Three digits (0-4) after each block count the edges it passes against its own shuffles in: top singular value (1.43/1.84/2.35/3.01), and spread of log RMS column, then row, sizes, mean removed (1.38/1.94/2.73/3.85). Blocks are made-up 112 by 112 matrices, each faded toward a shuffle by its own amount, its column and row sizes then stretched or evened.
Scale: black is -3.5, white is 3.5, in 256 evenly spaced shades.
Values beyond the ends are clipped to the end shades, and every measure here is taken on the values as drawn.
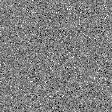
0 1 1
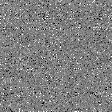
0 1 2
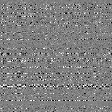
3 1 4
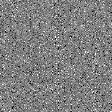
2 2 0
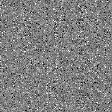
1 2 1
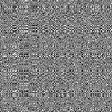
4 2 3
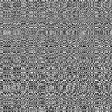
4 1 4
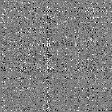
1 3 3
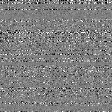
2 0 4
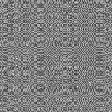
4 2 2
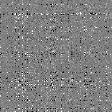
2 3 3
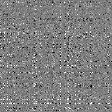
2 3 3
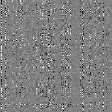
3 4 2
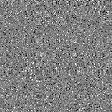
3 1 1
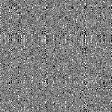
3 3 1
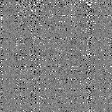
2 3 3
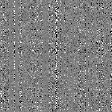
1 4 2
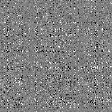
2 3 3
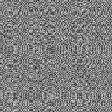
4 0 1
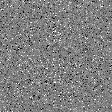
1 1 1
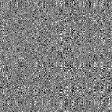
3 3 2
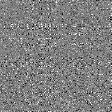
2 2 3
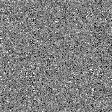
1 1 0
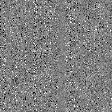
0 3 0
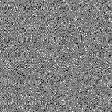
3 0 0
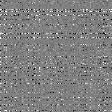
2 3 4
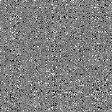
0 3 3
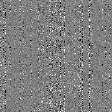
1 4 1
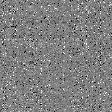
2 2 0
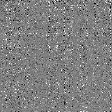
0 3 2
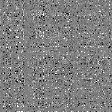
2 3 3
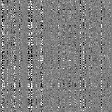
4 4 2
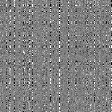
4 4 2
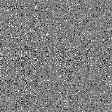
1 2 2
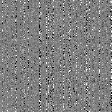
0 4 0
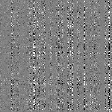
3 4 2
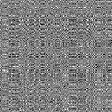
4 1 3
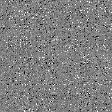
0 2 2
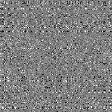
3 1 3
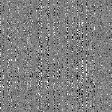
1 4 1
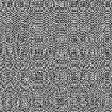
4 0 2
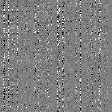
2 4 1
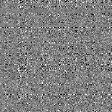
2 3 3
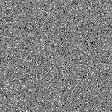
2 0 0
